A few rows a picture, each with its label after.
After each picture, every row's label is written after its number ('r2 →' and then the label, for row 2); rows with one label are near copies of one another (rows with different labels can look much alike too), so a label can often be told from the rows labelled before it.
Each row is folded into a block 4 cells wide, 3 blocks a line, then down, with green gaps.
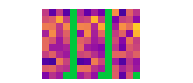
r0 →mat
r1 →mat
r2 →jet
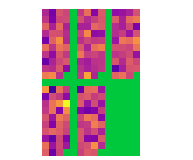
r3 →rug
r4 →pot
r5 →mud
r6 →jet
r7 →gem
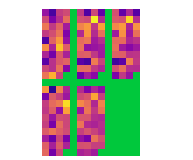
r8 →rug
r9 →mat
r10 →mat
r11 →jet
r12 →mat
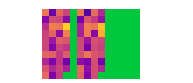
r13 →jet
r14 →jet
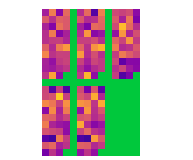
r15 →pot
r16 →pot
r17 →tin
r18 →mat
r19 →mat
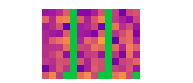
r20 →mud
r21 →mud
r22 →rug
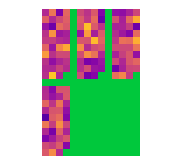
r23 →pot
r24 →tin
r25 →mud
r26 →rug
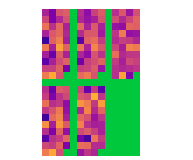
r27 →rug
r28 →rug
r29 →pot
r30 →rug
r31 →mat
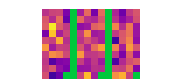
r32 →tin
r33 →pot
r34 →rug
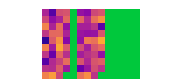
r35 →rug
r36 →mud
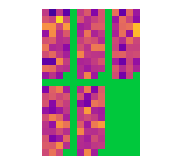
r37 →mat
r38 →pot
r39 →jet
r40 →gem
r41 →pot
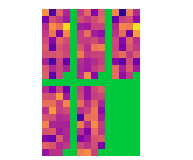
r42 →jet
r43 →pot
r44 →jet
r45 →mat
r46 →rug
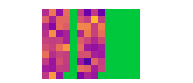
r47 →pot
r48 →mat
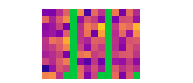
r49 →mud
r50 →jet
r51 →jet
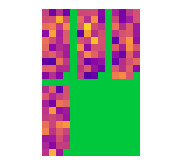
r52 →mat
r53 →tin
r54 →rug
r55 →pot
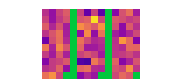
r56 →rug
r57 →mat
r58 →gem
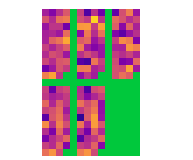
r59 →mud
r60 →mat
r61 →gem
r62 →rug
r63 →rug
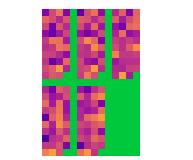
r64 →gem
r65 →gem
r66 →pot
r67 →rug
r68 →mud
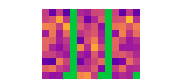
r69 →mat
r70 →rug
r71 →mat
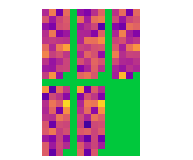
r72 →pot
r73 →mud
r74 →pot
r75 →jet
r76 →jet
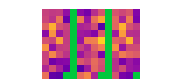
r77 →tin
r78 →mud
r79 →tin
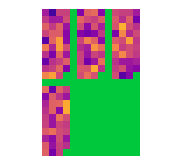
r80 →rug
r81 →gem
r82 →tin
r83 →jet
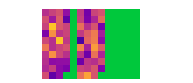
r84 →tin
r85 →rug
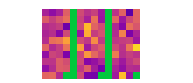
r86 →mud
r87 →tin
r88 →pot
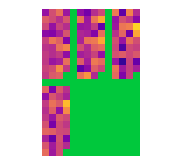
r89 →gem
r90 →mud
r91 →jet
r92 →jet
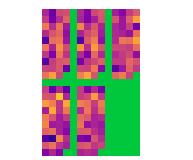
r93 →rug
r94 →rug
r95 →mud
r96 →mat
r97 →mat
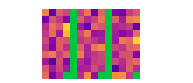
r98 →jet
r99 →pot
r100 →mud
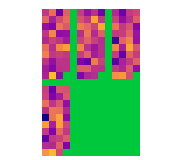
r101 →pot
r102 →mat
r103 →rug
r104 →rug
